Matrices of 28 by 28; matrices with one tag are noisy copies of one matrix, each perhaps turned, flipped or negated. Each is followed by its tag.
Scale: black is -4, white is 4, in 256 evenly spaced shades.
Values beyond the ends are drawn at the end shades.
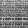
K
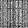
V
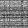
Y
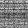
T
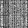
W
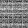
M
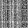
Y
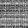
M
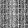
T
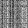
Y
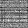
V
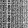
K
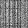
V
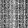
T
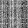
Y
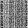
W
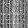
T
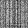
V
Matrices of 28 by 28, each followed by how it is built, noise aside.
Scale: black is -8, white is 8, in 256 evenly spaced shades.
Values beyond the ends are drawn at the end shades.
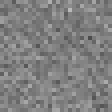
Toeplitz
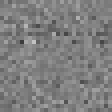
uneven rows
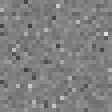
sparse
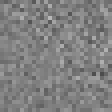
upper triangular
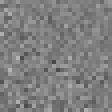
lower triangular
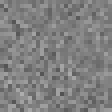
lower triangular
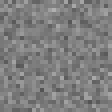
repeating columns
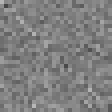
diagonal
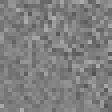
upper triangular
